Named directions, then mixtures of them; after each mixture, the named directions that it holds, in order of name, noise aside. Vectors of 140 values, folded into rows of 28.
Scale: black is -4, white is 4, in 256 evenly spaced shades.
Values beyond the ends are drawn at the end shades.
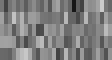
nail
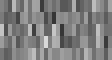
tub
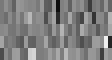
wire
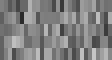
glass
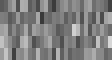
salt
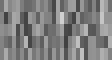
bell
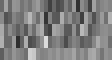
bell, tub, wire.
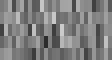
tub.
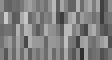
bell.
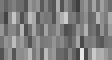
bell, glass, nail.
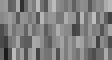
salt.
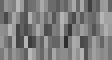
bell, wire.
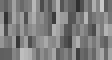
bell, nail, tub.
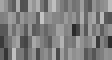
salt.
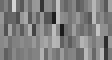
tub, wire.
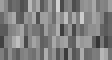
glass, salt, wire.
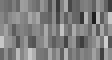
nail, salt, wire.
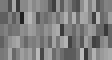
glass.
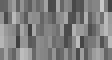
bell, nail, salt.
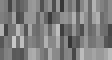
glass, tub.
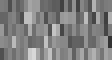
glass, tub, wire.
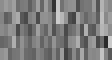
bell, wire.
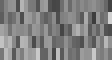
glass, salt, wire.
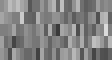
glass.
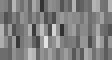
tub.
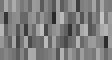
bell, tub.
